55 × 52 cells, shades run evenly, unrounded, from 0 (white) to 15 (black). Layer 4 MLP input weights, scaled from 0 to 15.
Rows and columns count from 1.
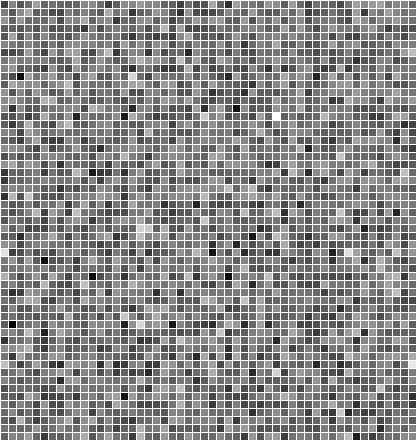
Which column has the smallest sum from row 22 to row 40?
26
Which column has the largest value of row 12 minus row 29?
18
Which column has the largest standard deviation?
35
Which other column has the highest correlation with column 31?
27
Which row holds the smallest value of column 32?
24
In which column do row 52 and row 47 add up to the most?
32
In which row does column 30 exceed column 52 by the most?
46
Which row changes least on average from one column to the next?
20
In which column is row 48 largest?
8
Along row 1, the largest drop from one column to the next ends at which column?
30
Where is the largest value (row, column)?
41, 2
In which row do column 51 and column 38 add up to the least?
22
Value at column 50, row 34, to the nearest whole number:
8
